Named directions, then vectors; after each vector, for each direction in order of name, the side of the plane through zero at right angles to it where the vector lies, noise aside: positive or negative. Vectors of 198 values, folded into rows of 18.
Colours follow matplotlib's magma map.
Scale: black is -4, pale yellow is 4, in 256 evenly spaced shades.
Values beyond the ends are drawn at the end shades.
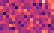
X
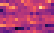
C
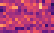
positive, negative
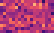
positive, negative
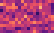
positive, negative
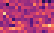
negative, negative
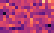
positive, positive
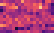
positive, negative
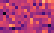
positive, positive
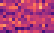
positive, negative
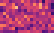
positive, negative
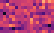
positive, positive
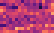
negative, positive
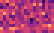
negative, negative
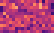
positive, negative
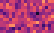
positive, positive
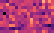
positive, positive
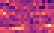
negative, negative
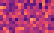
negative, positive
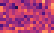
negative, positive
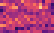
positive, negative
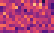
positive, negative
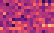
negative, negative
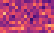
negative, negative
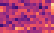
negative, positive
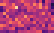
positive, negative
